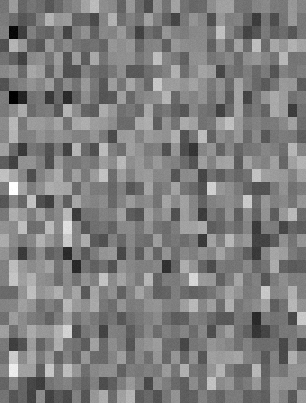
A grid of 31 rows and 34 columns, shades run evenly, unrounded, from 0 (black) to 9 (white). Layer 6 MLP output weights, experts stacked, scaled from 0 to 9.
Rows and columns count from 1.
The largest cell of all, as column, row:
2, 15
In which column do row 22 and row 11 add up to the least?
30
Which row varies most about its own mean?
8
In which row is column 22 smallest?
12
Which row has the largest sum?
10
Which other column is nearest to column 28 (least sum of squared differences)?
16
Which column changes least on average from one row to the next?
27
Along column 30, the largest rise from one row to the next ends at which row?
23
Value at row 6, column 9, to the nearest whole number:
3
